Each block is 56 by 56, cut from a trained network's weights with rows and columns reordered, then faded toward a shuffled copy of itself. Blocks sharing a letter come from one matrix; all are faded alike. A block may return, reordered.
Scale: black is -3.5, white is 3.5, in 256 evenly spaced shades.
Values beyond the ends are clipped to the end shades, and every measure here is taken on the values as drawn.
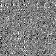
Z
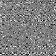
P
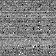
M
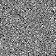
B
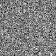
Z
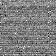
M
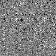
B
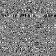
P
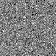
Z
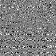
P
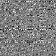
P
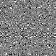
P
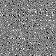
B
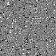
B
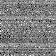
M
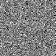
Z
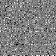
P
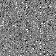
Z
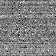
M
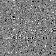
B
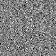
Z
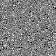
B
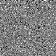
B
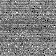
M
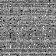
M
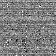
M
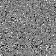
B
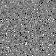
B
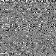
P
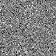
Z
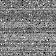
M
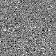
B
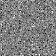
B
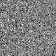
B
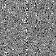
Z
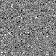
B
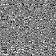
P
